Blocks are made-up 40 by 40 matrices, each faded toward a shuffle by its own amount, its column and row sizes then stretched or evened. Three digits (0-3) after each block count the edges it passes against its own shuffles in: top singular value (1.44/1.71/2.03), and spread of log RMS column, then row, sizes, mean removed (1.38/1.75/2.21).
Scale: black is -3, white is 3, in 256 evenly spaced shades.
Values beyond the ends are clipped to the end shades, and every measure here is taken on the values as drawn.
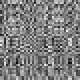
3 2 2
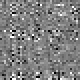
2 2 3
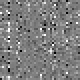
2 3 0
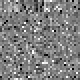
1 0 1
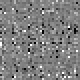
1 3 2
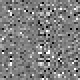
2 2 0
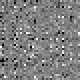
1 3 2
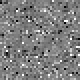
0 0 2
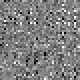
1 2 1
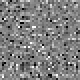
1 0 1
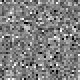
1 0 1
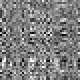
3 3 3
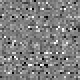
1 0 3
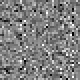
1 2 0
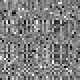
3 1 1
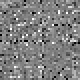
1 1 3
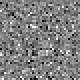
1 0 2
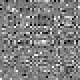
3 0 3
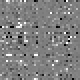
0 2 3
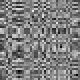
3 3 0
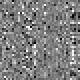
2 3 0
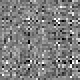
3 3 2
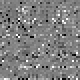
1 1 3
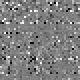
0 0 3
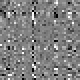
3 3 2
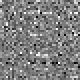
1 1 2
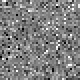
0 1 1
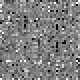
0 2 1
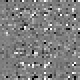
0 3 3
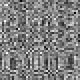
3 0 1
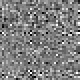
2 1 3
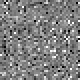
2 2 1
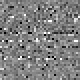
1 1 3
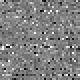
0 0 3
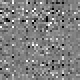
2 3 2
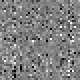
0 3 1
